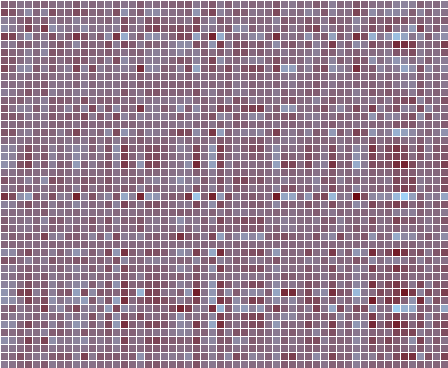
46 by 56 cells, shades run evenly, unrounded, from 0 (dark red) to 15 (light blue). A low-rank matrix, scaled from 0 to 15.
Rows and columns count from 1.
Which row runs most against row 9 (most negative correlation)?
37
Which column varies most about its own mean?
50
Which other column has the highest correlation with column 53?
21
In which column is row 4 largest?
52
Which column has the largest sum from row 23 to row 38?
27
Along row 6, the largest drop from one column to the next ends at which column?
28
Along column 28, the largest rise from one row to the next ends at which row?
39
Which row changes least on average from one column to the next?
31
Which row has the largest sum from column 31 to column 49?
5
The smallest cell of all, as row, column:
25, 45
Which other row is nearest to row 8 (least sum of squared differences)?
33
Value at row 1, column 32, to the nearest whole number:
7
